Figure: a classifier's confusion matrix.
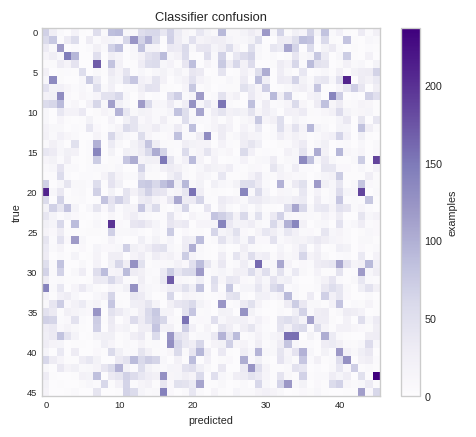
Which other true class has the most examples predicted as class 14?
1
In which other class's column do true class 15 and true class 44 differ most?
7
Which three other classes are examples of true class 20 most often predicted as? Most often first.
0, 43, 27
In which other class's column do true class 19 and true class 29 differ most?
12
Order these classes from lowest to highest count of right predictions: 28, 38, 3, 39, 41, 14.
39, 28, 14, 38, 41, 3
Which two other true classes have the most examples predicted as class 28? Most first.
42, 9
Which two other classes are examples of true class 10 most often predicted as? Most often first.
21, 18
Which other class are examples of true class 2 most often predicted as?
33
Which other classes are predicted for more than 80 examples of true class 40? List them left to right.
21, 29, 35
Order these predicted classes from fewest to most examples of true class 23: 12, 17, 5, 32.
5, 12, 17, 32
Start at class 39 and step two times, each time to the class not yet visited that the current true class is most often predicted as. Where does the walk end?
13
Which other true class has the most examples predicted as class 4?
26
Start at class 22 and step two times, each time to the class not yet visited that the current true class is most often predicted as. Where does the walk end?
24
